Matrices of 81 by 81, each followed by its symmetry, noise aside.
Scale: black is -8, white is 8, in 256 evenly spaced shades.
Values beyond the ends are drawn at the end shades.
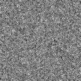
same after a half turn.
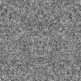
mirrored left to right.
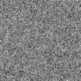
no symmetry.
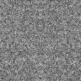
mirrored left to right.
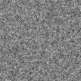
symmetric.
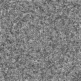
symmetric.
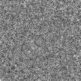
symmetric across the other diagonal.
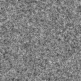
no symmetry.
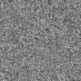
no symmetry.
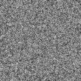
symmetric across the other diagonal.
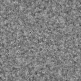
same after a half turn.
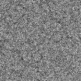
symmetric.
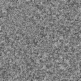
symmetric.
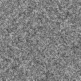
symmetric.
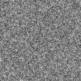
symmetric across the other diagonal.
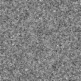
same after a half turn.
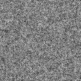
no symmetry.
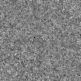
symmetric across the other diagonal.
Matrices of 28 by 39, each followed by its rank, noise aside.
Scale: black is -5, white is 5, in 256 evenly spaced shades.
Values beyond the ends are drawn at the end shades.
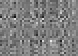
three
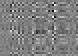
two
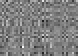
three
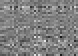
three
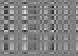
one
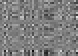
three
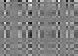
one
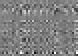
three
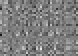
four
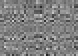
three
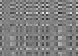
one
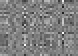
three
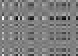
one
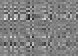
two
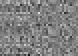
four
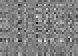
three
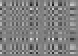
one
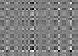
one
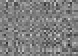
three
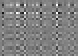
one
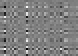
one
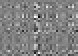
three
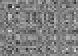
four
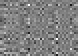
three
